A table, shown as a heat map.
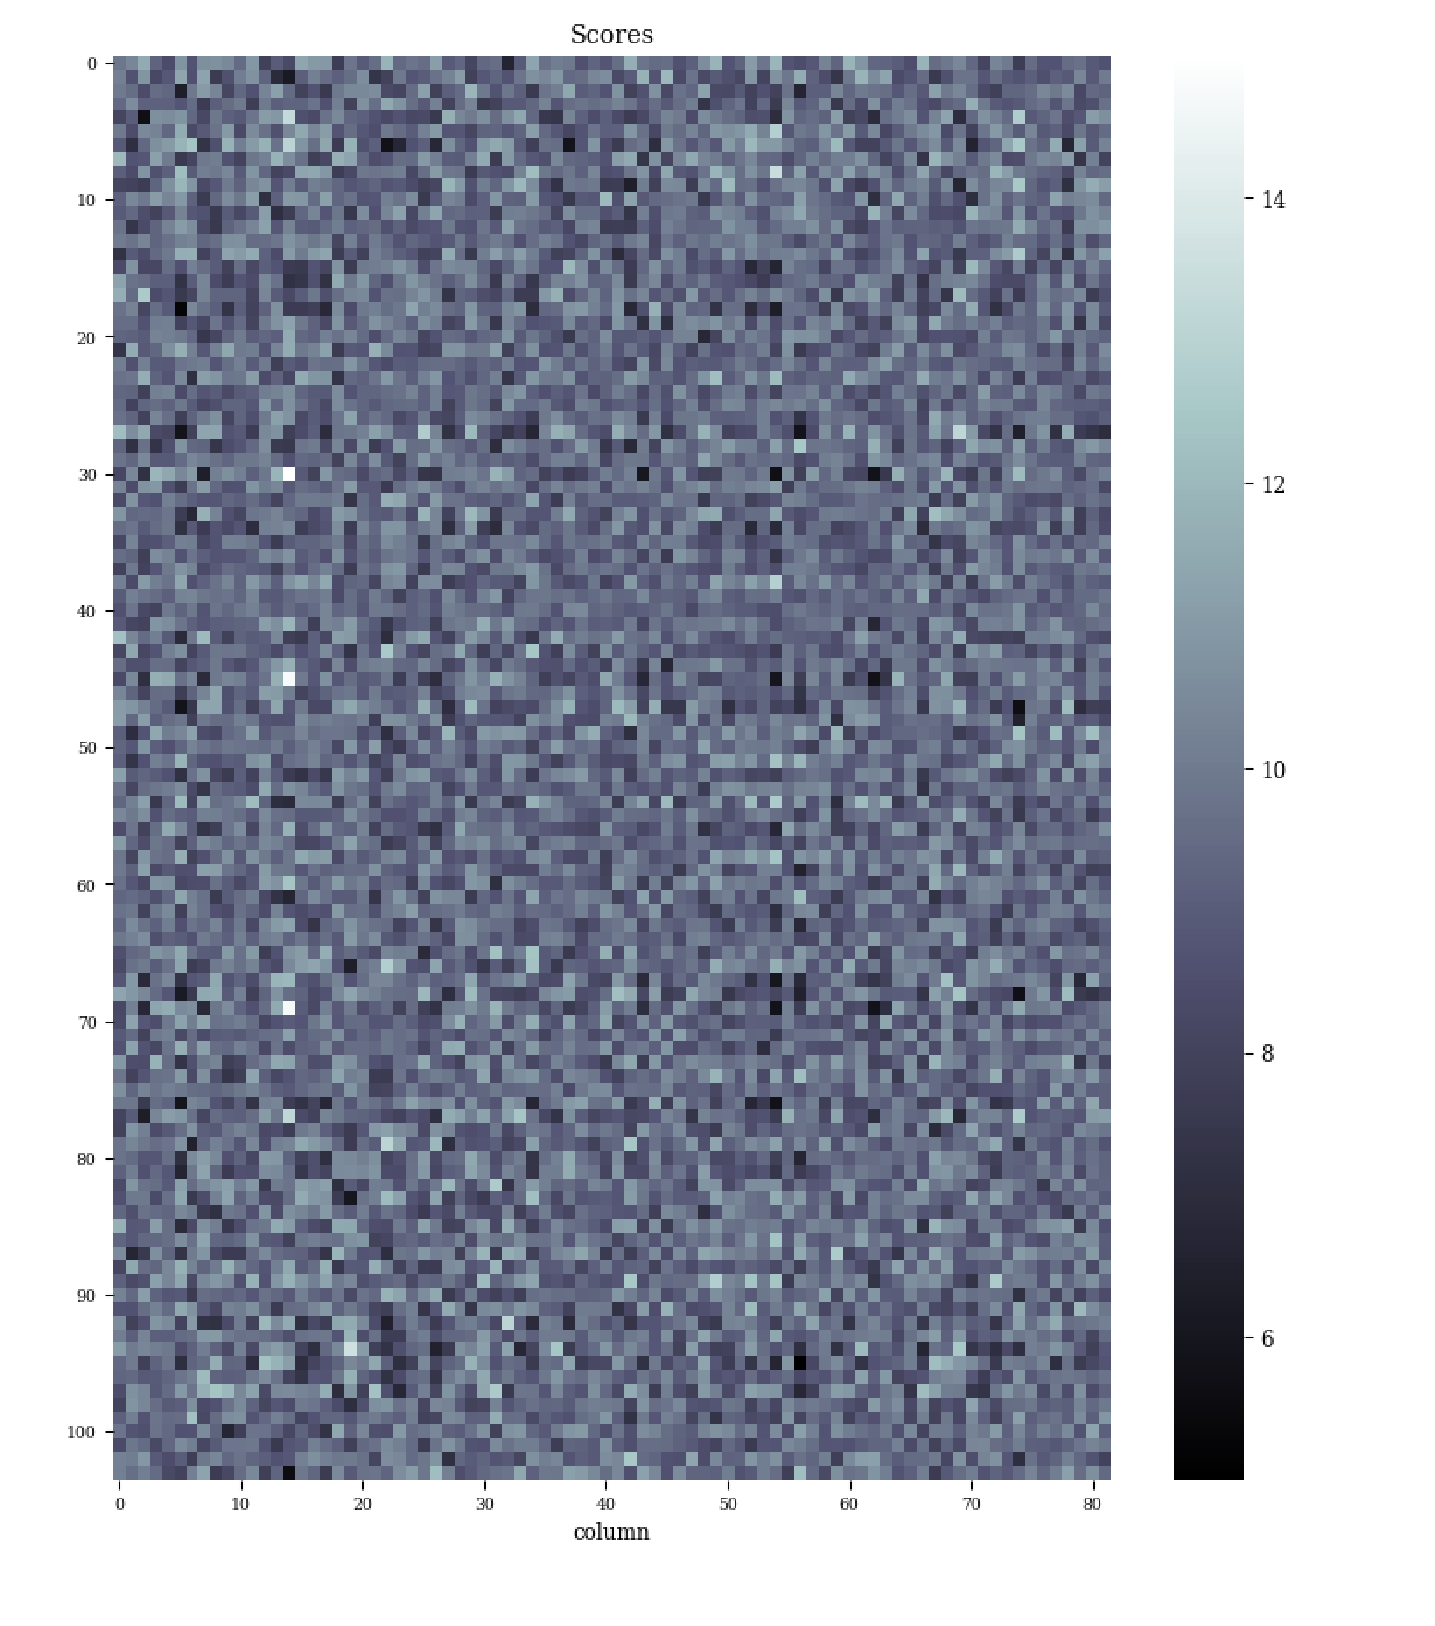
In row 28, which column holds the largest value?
56
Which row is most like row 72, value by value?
70
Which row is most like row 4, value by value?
77
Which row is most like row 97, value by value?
82
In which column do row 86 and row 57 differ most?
54
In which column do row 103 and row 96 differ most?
26
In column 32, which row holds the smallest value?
0
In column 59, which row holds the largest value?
87
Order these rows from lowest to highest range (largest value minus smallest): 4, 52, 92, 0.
52, 0, 92, 4
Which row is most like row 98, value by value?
78
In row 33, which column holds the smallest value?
6
